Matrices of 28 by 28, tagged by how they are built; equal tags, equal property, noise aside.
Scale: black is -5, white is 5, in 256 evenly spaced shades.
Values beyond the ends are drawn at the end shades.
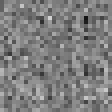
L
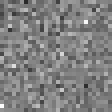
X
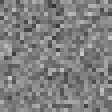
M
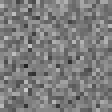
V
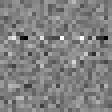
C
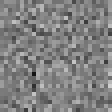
L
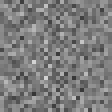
V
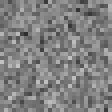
M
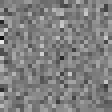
X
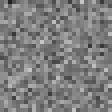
M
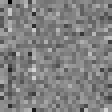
X
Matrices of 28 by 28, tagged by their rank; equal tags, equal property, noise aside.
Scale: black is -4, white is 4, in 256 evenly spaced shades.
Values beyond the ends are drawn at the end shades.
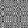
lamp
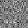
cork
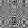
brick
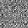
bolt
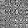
brick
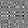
lamp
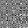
brick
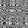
brick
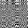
lamp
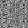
cork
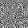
bolt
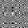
lamp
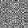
cork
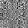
bolt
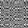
lamp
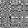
brick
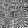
cork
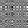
lamp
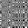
lamp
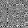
cork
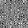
cork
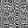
brick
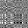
lamp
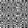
brick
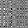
lamp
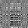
lamp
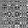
brick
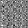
brick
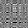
lamp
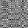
brick
